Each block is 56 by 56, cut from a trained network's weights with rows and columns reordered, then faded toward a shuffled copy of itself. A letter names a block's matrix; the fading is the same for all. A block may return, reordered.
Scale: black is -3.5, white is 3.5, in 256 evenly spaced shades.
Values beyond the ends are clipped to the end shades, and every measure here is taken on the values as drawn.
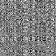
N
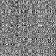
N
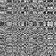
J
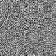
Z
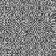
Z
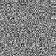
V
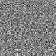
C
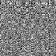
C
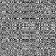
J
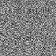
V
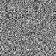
V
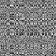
J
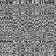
J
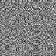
Z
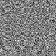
V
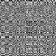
J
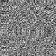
V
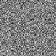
V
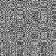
Z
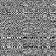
J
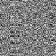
V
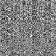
N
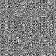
N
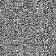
C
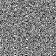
C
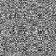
V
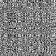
N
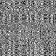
N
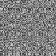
Z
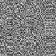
Z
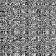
N
